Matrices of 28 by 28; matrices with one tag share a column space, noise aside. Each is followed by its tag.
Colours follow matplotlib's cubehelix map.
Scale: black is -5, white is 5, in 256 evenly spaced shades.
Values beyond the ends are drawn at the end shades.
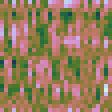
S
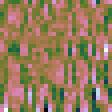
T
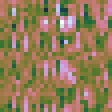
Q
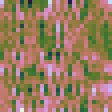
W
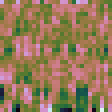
T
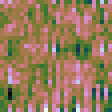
T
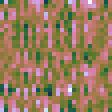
W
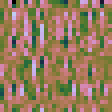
S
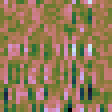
T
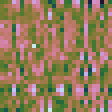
W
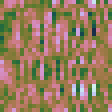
S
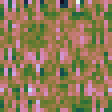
W
